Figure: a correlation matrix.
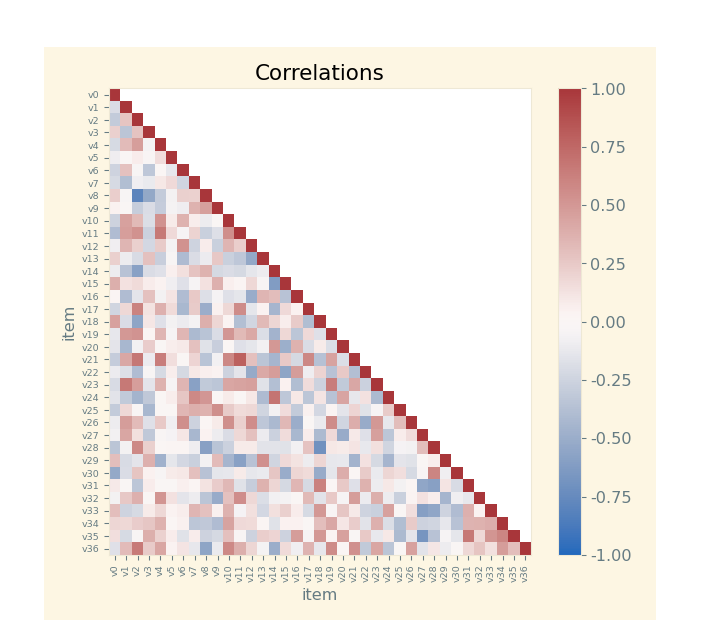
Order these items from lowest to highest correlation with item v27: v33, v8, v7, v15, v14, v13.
v33, v7, v14, v13, v8, v15
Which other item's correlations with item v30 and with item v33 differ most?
v28
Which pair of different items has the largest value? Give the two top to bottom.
v11, v21
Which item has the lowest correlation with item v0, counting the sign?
v30
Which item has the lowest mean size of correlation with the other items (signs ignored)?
v5
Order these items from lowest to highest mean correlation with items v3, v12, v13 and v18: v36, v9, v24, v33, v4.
v24, v4, v9, v36, v33
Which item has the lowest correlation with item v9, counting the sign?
v32
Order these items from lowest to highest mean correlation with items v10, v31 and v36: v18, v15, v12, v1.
v15, v12, v18, v1
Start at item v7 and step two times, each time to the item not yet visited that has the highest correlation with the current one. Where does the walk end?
v14
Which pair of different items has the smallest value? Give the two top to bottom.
v2, v8
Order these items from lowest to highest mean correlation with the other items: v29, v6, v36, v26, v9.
v29, v9, v6, v26, v36
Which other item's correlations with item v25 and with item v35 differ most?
v34
